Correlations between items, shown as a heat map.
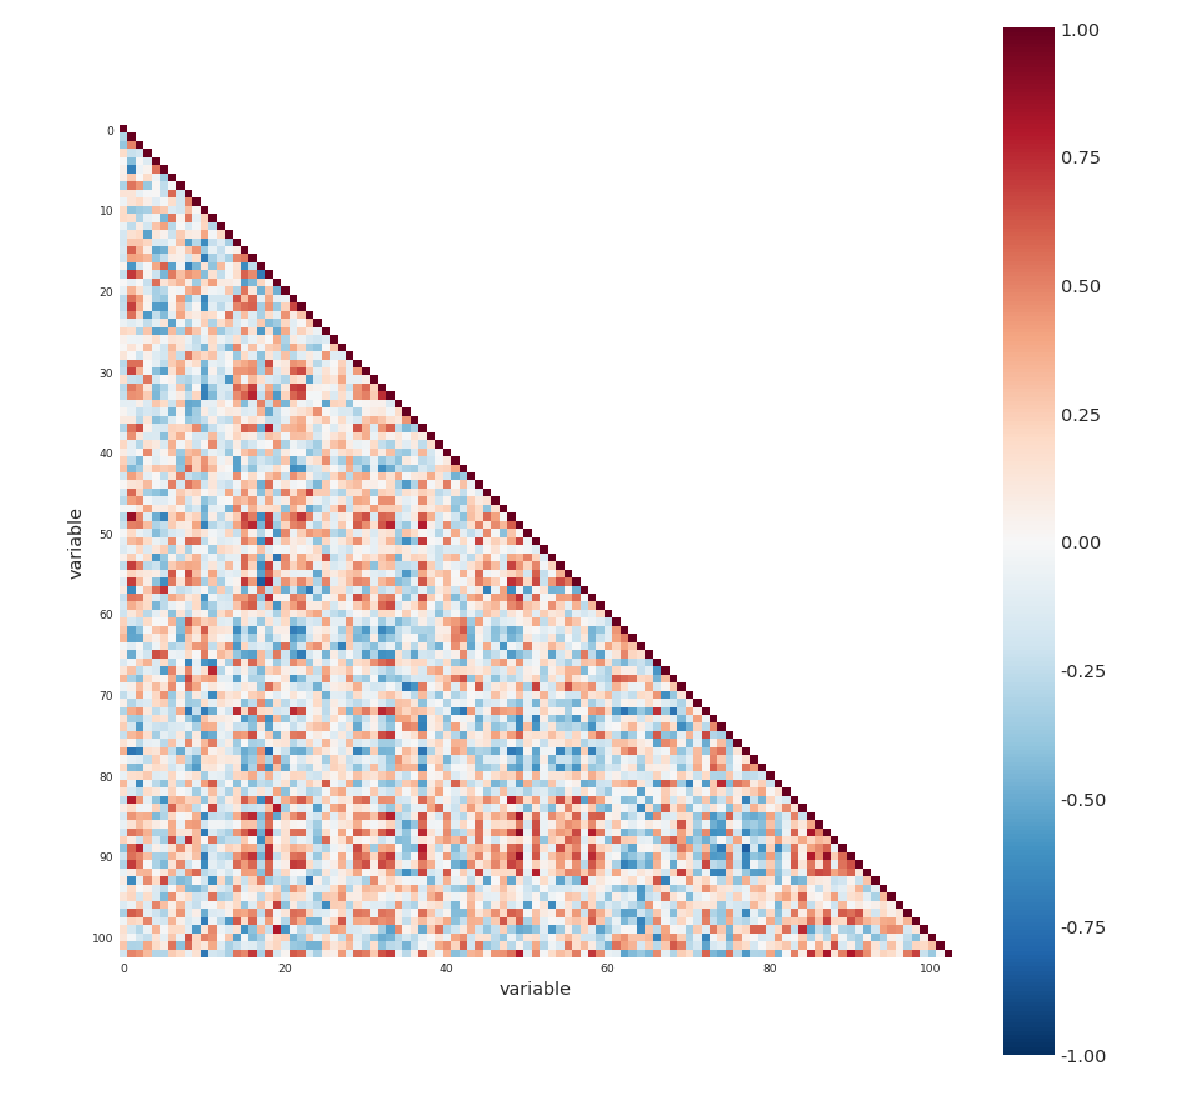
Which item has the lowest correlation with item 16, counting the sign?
10
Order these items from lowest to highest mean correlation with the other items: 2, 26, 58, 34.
34, 26, 2, 58
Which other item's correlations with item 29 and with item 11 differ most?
81
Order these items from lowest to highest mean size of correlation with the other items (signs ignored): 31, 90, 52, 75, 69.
52, 31, 69, 75, 90
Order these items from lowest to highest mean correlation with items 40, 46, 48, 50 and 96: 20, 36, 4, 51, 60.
4, 36, 60, 20, 51
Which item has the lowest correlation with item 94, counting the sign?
64
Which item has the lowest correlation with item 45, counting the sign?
57
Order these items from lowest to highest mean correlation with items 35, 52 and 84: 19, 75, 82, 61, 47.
61, 75, 47, 82, 19
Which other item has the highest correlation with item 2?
89
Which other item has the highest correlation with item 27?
98
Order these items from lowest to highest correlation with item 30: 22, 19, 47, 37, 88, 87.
19, 88, 47, 37, 87, 22
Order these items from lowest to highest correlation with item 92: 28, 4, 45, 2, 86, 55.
45, 4, 28, 2, 55, 86
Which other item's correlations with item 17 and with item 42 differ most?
8
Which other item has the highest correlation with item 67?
11
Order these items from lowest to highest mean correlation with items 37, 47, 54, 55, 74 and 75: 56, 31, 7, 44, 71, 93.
71, 93, 31, 7, 44, 56
